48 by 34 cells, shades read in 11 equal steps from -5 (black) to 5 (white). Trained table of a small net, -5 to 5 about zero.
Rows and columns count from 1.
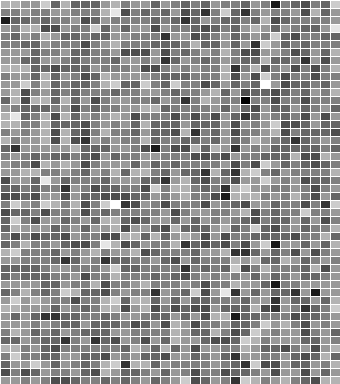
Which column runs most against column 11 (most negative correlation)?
33
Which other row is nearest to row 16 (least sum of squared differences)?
17
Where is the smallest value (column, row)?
25, 13
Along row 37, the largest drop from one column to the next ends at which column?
24
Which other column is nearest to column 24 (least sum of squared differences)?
16
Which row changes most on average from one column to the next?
37
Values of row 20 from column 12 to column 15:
-1 0 0 1
